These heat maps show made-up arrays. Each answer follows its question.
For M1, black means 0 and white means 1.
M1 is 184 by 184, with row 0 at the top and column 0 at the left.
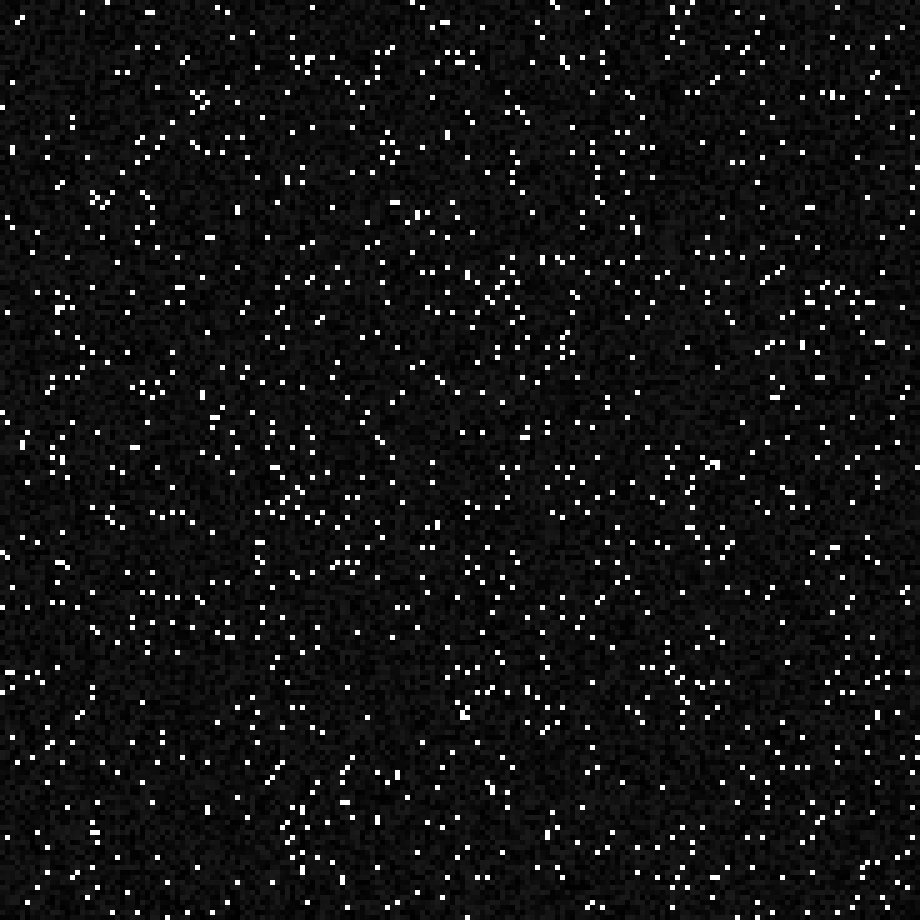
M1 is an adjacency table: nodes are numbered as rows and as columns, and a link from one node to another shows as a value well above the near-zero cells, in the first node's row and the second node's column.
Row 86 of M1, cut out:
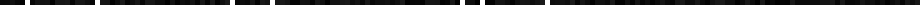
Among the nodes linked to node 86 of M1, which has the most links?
node 109
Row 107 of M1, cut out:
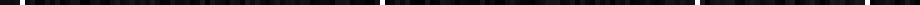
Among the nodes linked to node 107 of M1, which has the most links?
node 173
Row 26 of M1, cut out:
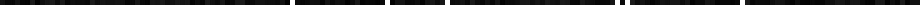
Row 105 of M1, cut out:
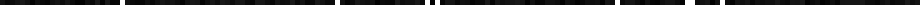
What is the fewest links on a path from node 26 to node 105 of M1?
2
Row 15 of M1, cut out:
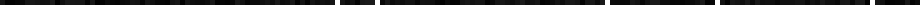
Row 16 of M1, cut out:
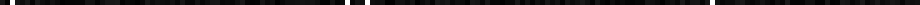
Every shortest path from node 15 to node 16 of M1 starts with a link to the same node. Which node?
node 143
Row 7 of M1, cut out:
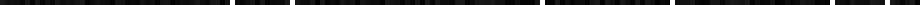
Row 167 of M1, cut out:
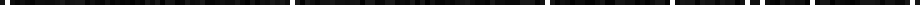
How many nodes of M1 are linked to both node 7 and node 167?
2
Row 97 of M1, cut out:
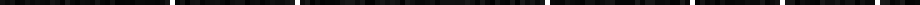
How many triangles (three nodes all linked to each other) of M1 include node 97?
1
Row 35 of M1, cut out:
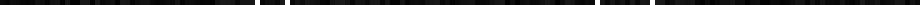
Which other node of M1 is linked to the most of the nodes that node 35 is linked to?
node 99
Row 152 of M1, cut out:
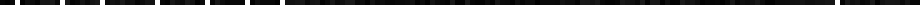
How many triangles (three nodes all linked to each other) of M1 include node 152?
2
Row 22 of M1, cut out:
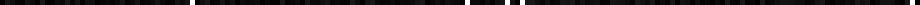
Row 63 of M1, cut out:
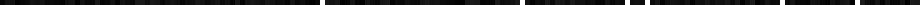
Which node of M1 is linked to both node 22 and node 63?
node 104
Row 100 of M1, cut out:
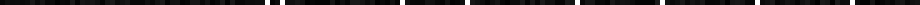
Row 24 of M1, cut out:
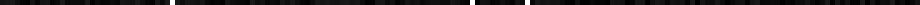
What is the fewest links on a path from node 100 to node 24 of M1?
4
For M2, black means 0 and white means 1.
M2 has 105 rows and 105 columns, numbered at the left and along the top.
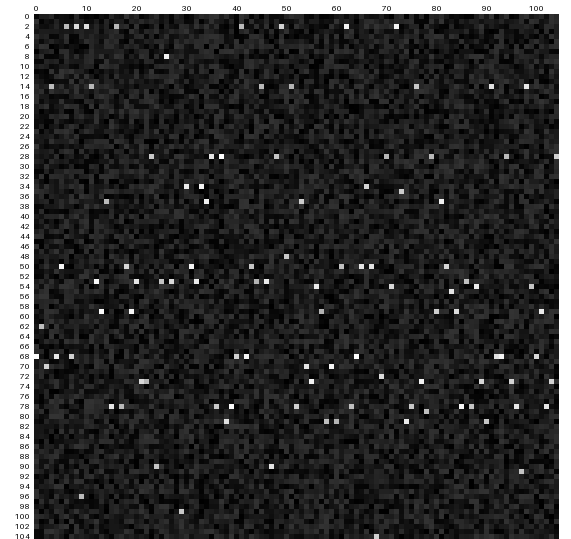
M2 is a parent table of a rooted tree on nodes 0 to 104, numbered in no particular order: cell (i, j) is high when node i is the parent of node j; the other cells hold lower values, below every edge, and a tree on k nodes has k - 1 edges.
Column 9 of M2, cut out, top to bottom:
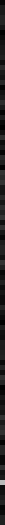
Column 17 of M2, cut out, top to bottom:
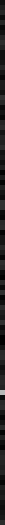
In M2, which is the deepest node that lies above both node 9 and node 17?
78
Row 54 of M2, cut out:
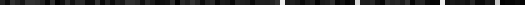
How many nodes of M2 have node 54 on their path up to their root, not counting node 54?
5
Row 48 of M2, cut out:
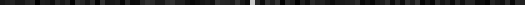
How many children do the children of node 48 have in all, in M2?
8
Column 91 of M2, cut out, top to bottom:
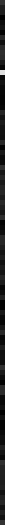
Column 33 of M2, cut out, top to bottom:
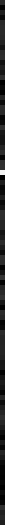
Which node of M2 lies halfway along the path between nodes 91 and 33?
37
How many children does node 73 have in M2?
7
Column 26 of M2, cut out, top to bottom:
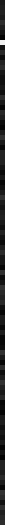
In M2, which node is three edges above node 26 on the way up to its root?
70
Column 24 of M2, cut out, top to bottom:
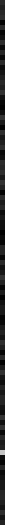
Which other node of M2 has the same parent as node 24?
47
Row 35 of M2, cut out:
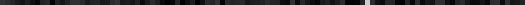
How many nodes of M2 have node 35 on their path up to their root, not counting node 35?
9
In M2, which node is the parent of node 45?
14
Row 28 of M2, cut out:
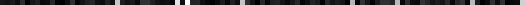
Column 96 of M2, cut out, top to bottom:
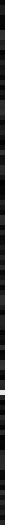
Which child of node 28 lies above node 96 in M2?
79
